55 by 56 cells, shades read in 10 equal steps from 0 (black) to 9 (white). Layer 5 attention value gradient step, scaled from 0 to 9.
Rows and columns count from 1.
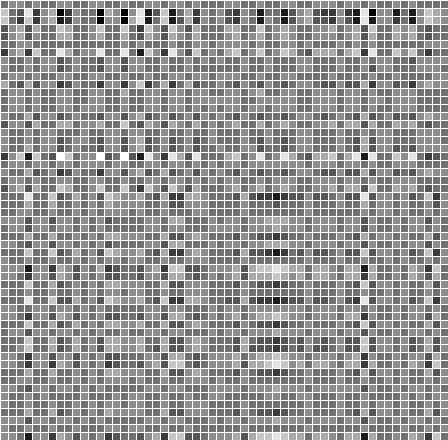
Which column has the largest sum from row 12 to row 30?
16
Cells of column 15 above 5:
9
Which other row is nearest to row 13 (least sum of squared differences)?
23
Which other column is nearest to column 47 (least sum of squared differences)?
8
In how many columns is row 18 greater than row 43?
14
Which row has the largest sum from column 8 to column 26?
20
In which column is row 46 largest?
35
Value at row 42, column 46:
3
